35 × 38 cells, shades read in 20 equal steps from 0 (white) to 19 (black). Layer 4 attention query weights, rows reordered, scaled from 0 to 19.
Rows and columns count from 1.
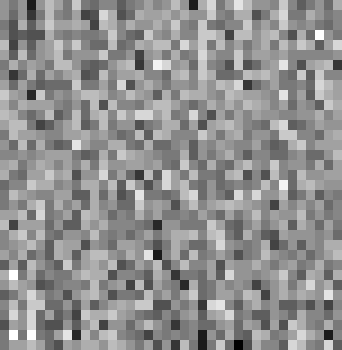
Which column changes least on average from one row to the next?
23
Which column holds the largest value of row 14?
17
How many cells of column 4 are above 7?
18
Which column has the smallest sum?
32
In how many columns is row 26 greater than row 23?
15
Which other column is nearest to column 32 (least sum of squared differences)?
19
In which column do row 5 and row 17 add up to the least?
21
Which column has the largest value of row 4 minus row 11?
26
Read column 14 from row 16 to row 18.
4 8 7
